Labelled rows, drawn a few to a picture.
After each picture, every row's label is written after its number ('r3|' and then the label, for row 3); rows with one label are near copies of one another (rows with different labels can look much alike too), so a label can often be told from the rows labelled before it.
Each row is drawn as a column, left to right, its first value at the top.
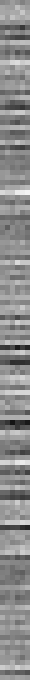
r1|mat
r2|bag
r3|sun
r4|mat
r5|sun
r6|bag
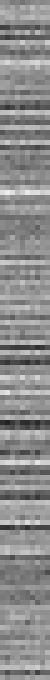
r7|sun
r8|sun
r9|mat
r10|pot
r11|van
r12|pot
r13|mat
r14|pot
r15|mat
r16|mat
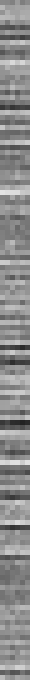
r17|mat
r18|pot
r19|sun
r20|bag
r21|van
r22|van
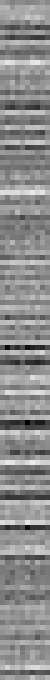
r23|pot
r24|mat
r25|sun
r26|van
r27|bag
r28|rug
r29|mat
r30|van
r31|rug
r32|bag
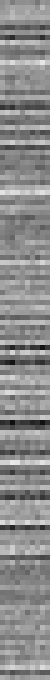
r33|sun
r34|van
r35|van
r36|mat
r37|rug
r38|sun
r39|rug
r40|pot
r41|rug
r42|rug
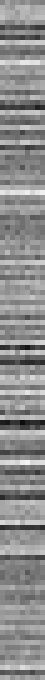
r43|sun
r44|rug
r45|sun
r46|bag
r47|van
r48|mat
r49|sun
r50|sun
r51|sun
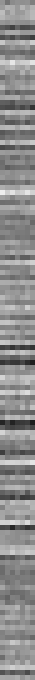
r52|sun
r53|pot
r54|pot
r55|pot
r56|van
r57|pot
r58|van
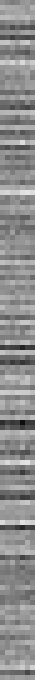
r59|rug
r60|mat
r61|van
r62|mat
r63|rug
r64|bag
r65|pot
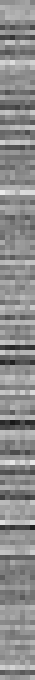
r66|pot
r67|mat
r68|van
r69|rug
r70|mat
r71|rug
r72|pot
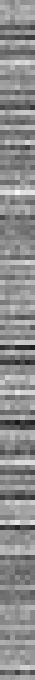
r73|bag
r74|van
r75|pot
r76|bag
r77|mat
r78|mat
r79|bag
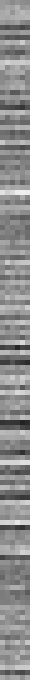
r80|pot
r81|sun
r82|bag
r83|bag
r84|sun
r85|pot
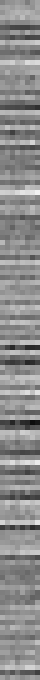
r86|sun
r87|van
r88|rug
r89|sun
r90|sun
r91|van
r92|van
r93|bag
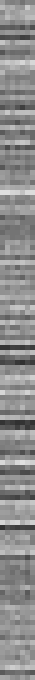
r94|bag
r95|mat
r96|pot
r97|pot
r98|van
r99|mat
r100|pot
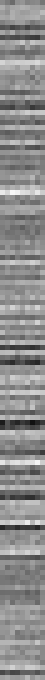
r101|pot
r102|pot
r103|pot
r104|bag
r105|bag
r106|pot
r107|van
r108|pot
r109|sun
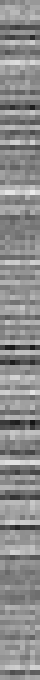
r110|van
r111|mat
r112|van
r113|van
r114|pot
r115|sun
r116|van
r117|mat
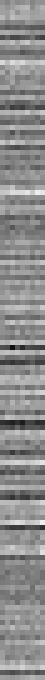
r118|van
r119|pot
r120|rug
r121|pot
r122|rug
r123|sun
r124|pot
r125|bag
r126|pot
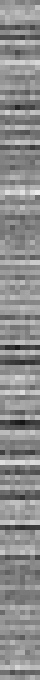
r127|sun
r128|mat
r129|bag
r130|van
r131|van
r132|rug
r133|sun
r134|mat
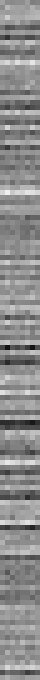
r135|bag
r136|mat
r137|pot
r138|mat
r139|pot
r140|bag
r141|rug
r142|pot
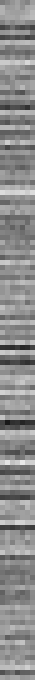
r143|pot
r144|van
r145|rug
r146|bag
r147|bag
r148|van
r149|sun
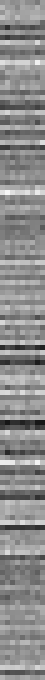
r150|mat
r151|sun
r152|bag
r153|rug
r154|bag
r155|pot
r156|sun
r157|mat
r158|rug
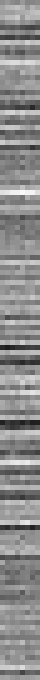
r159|rug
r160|mat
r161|mat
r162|mat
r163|bag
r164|sun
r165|sun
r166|sun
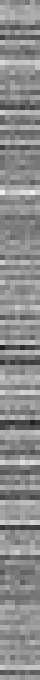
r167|mat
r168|rug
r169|sun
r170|pot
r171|mat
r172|mat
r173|bag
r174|pot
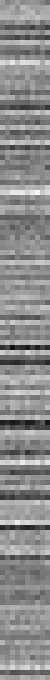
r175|rug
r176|sun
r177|rug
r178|bag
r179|mat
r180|rug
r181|sun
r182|mat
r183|pot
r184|van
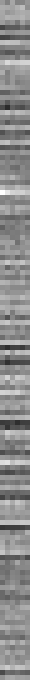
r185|bag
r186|mat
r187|bag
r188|van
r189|mat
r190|rug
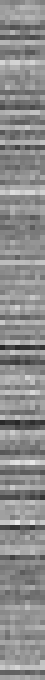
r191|rug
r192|bag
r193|pot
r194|pot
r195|mat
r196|mat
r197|bag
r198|mat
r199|rug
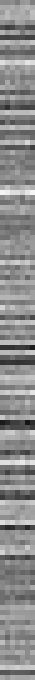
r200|pot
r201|sun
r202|pot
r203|mat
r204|mat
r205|rug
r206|mat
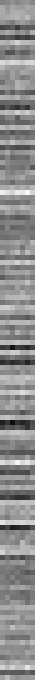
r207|pot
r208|pot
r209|rug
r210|sun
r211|bag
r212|mat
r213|pot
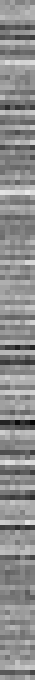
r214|sun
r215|sun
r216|bag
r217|rug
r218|van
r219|pot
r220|rug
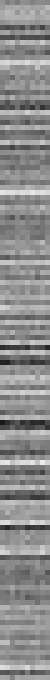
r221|pot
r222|pot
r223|sun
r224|mat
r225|sun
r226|mat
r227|sun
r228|pot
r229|sun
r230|mat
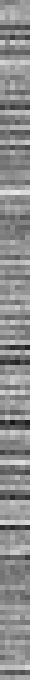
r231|sun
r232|pot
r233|sun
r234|pot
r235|bag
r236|rug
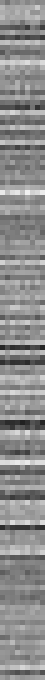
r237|mat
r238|van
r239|pot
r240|sun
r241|rug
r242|sun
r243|mat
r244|mat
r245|pot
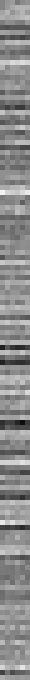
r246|pot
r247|sun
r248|bag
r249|van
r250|rug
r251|mat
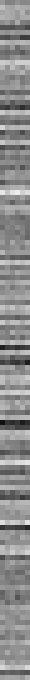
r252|rug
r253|van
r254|pot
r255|mat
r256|van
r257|pot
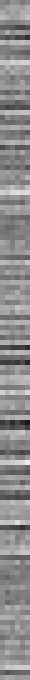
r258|sun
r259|pot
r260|van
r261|pot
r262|sun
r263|van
